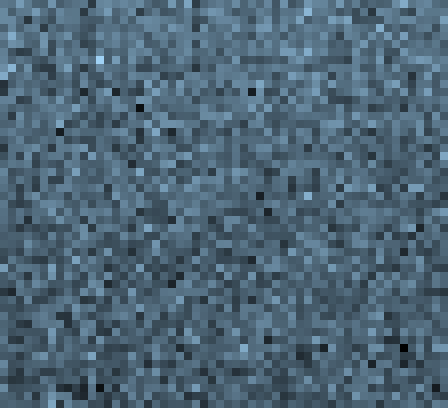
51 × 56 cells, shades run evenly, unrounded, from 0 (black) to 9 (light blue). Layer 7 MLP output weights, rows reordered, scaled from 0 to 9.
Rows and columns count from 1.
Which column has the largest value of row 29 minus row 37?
19
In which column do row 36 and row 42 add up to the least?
14
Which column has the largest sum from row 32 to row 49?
48
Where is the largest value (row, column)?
8, 13
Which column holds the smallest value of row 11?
1
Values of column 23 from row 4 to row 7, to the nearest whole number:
6 5 5 5
